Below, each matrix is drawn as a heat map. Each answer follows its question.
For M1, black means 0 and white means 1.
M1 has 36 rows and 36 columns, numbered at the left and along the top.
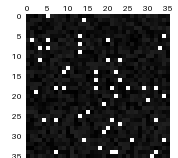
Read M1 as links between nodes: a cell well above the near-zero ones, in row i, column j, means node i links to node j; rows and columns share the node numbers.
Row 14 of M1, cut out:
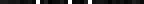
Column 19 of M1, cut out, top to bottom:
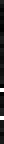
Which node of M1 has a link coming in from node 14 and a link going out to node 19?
node 22
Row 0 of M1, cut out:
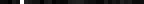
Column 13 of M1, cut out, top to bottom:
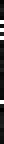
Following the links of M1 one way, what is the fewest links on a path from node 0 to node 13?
2
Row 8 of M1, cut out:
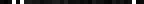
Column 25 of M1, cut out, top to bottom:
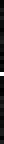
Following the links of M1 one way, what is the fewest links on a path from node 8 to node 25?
3
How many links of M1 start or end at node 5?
5
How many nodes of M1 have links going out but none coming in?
9
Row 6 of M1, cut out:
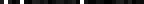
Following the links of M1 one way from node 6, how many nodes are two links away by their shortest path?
4
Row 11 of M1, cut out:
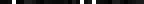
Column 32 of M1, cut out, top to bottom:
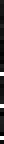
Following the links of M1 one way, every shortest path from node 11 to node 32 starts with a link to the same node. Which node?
node 20
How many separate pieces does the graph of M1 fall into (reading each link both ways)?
3
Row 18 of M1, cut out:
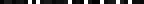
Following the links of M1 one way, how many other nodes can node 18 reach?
12
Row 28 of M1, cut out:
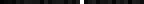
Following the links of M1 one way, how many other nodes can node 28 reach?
11
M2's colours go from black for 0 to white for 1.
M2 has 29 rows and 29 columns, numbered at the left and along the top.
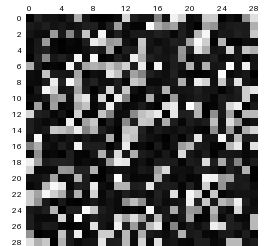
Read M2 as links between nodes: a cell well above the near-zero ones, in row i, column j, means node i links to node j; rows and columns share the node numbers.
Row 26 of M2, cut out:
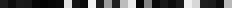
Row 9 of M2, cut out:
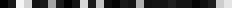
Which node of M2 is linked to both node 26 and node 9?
node 28
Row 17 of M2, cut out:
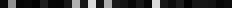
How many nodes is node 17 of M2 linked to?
5
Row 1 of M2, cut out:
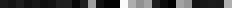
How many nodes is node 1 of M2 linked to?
8
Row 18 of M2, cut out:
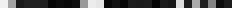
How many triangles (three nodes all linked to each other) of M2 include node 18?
8
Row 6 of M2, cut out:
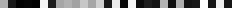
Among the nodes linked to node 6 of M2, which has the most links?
node 12
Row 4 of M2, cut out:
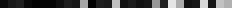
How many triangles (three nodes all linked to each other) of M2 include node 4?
7
